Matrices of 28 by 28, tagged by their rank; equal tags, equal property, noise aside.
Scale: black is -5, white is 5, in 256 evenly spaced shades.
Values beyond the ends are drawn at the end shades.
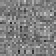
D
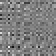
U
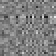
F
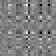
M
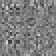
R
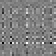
M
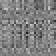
F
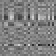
M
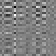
M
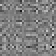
U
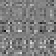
U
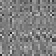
U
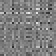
F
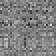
R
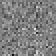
R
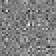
R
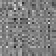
R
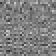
U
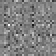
U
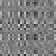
M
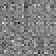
D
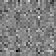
D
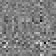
U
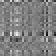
M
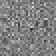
D
